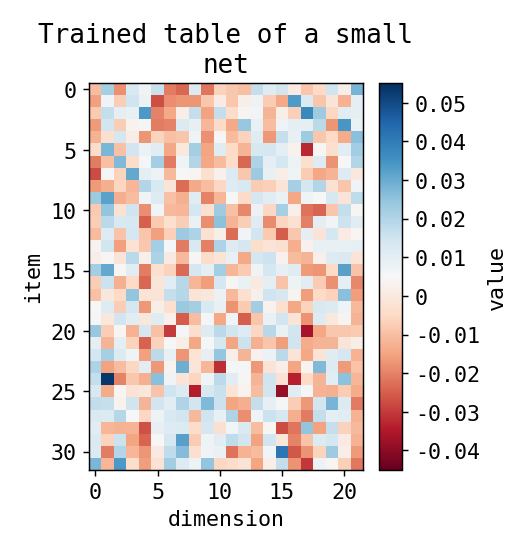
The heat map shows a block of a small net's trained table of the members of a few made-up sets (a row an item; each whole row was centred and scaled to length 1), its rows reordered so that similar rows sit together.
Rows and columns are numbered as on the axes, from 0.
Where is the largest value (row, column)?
24, 1
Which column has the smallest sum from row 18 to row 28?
21
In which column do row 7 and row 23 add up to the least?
10
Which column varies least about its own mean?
14
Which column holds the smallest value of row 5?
17
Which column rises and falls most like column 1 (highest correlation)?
20
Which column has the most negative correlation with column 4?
6
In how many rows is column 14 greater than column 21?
18
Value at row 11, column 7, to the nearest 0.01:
-0.01
